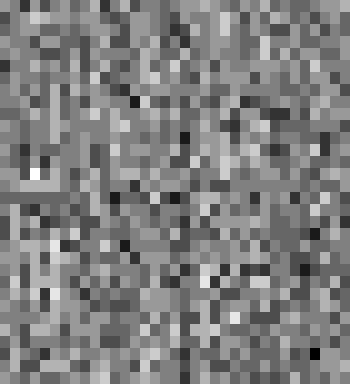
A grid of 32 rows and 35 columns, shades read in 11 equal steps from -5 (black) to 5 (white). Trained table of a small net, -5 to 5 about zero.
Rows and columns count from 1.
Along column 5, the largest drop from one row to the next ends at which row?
25
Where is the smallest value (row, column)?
30, 32
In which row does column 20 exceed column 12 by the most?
17
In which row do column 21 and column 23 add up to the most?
24
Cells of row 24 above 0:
14
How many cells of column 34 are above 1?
3
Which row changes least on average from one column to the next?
16
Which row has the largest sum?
15
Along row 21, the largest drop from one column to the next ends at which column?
7
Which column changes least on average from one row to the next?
2
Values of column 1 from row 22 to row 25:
1 0 -1 0
